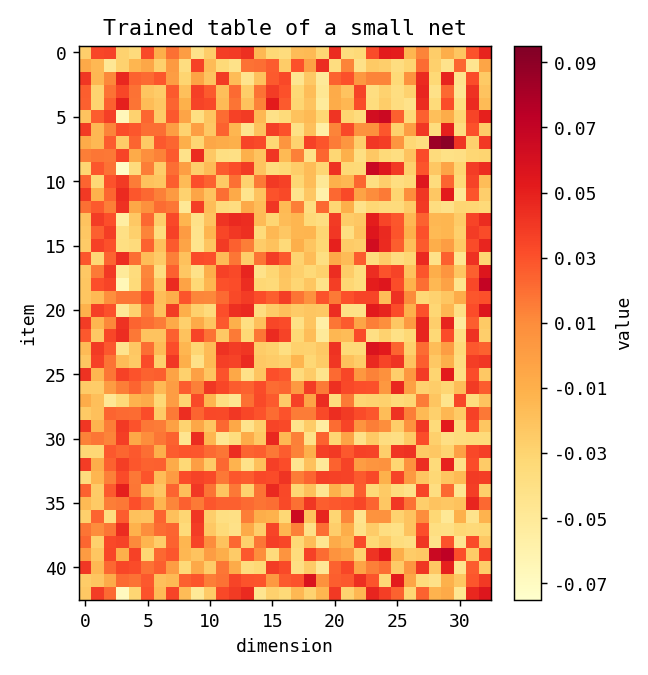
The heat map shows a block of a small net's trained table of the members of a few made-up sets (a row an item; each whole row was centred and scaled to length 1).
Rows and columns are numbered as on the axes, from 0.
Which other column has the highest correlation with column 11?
20
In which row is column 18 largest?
41
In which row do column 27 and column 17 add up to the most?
36
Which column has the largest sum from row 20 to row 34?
31
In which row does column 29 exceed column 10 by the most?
7
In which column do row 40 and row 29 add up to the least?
19
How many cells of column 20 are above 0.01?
28
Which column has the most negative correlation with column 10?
1
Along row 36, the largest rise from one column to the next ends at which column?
17
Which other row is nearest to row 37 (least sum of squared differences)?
8
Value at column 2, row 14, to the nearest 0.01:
0.04
